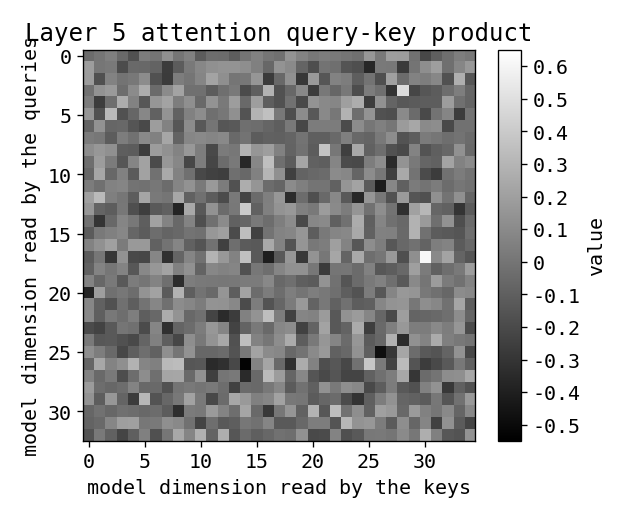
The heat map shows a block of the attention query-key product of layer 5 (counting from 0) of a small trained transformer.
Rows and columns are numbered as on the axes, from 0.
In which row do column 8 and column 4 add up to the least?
13
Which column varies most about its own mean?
14
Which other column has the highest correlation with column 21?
24
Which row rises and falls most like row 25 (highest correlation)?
22
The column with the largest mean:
16
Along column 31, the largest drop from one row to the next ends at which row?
25
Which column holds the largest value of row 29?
5
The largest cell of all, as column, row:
30, 17
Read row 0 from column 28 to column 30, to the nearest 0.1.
0.2 0 -0.2
